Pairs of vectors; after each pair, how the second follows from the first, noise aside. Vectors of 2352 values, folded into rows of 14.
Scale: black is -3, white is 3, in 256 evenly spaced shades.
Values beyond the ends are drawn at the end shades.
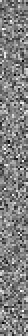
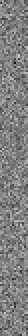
wrapped around, negated, shrunk.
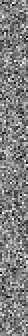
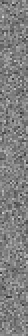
shrunk.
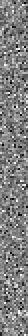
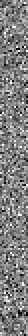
negated.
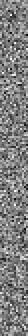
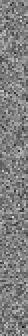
wrapped around, negated, shrunk.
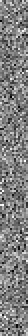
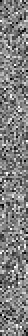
negated.
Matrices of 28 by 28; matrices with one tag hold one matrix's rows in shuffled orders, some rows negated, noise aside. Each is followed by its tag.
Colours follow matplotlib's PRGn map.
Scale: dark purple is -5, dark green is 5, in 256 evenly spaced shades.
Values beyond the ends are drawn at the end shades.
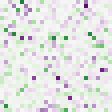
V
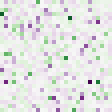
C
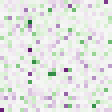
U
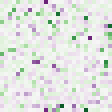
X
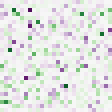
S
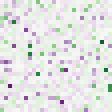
S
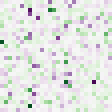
U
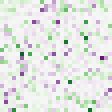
V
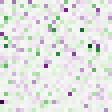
C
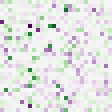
U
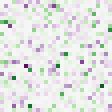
S
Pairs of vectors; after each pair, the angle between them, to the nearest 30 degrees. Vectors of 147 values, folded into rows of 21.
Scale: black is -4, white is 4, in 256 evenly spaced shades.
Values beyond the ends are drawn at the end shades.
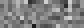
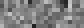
30 degrees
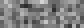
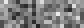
60 degrees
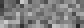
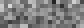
120 degrees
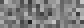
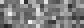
120 degrees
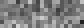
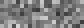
30 degrees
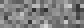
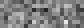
30 degrees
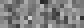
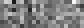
90 degrees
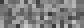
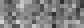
60 degrees
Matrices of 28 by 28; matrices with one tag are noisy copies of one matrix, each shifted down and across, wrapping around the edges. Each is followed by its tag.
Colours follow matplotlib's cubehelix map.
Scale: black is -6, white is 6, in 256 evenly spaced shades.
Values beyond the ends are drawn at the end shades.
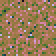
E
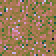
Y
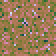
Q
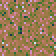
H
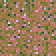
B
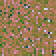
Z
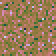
E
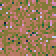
Z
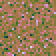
E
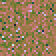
B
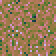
H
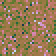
Y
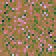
Y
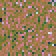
Z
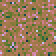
Q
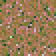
E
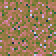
B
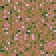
E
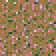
E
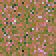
Y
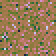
Q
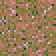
Q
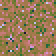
Q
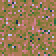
Z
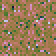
Z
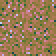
B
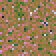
Q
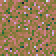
E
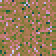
Q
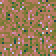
H
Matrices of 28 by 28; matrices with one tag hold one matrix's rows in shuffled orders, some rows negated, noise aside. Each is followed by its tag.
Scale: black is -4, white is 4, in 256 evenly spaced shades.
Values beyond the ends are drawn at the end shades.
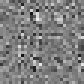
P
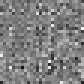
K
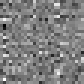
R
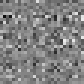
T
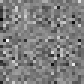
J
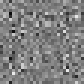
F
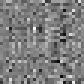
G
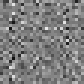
F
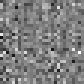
J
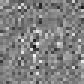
P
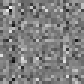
F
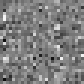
R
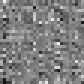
R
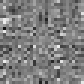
R
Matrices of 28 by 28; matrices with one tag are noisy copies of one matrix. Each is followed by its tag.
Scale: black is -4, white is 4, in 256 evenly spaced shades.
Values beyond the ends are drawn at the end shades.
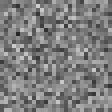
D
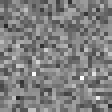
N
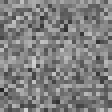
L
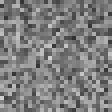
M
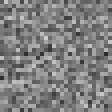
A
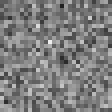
M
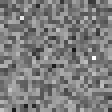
N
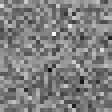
L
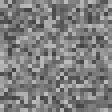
L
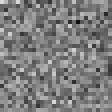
D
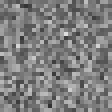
M
